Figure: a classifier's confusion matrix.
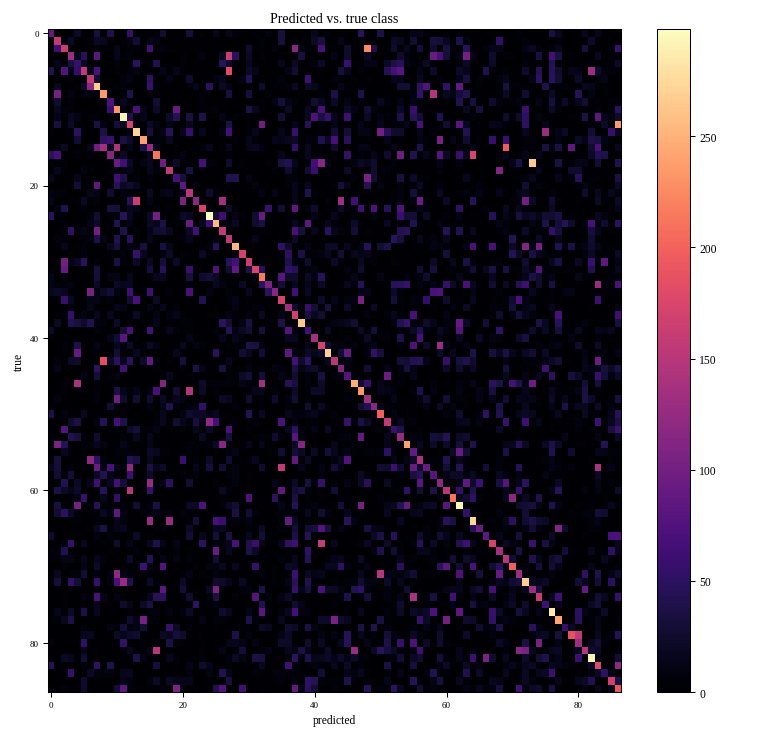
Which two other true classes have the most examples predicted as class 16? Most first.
81, 24
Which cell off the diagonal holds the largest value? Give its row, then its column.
17, 73
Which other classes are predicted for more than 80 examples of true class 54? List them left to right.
1, 26, 38
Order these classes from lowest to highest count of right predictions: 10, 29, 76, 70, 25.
29, 70, 10, 25, 76
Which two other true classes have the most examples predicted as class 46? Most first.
81, 22
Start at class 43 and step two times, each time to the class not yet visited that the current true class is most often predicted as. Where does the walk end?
58
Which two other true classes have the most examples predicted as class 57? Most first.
7, 35
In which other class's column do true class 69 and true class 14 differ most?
59
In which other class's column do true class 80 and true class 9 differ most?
74
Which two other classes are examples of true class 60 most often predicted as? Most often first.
12, 35
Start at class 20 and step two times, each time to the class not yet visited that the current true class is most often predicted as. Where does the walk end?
6
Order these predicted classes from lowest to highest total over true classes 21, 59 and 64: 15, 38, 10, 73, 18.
38, 73, 10, 18, 15
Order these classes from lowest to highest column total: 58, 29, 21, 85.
29, 85, 58, 21
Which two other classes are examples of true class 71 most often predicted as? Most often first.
50, 10
